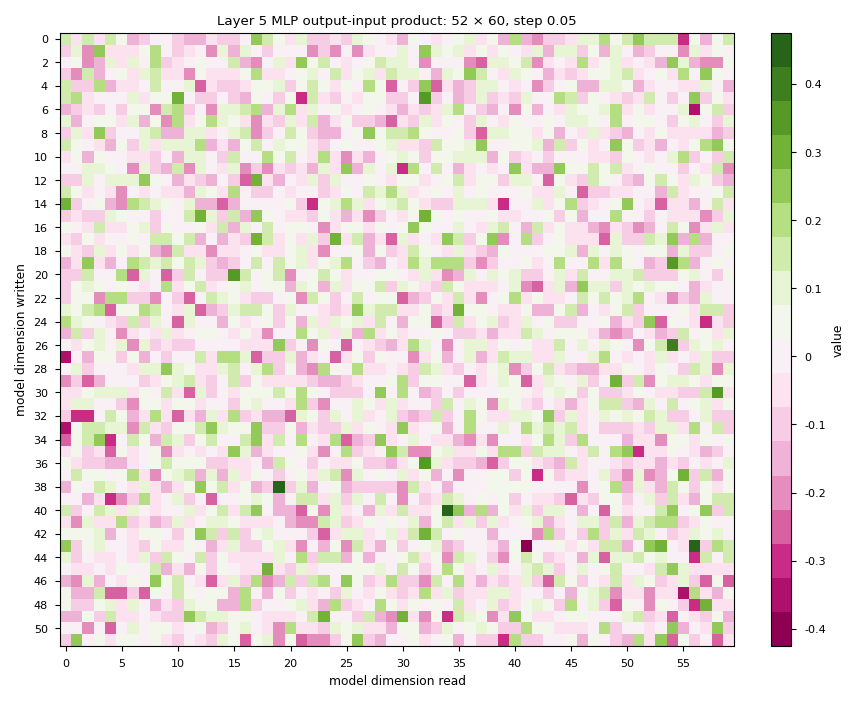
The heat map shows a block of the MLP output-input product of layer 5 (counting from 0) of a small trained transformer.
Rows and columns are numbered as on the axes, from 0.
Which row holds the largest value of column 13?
33
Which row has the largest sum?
19
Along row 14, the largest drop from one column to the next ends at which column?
1
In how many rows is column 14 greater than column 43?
23
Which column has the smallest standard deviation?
47
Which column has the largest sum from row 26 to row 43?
54
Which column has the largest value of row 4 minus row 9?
32
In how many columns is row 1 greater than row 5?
23
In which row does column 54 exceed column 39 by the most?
17
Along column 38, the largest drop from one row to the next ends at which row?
18
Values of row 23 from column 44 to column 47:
0.05 0.15 -0.15 0
